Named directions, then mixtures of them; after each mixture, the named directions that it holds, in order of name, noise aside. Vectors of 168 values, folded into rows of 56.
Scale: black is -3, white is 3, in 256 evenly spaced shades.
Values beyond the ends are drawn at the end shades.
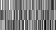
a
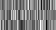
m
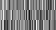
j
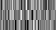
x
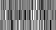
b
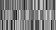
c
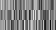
a, b.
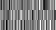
a, m, x.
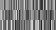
c.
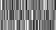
x.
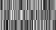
j, m, x.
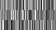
a, j, m.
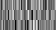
x.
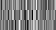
b, x.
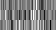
b.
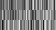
a, c, j.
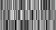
m, x.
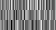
a, c, m.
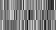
a, j, x.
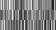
a.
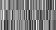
j.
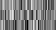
a, x.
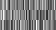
j.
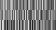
a, j, m.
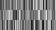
c.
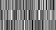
a, c, j.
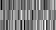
a, m, x.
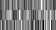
b, c, m.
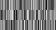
a, c, x.
